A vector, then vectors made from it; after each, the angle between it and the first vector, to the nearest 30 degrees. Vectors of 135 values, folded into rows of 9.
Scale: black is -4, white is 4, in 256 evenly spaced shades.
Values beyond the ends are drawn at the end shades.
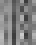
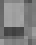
90 degrees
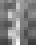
90 degrees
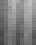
120 degrees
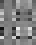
90 degrees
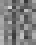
30 degrees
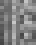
150 degrees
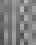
150 degrees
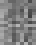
60 degrees
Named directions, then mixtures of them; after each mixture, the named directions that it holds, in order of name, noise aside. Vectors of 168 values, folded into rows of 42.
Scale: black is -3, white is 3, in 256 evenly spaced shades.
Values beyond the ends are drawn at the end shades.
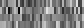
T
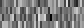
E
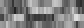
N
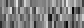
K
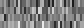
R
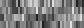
N, R, T.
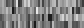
K, N.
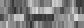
N.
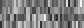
E, N.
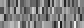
R.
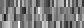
E, K, R.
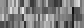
E, K, N.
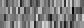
K, R, T.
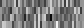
E, T.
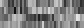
N, R.
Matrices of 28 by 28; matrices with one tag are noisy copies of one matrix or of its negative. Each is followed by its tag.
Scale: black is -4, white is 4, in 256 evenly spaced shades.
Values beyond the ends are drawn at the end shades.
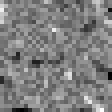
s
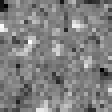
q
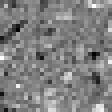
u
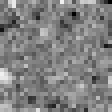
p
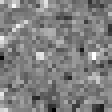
u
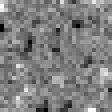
q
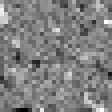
s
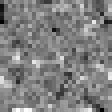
s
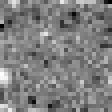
p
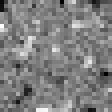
q
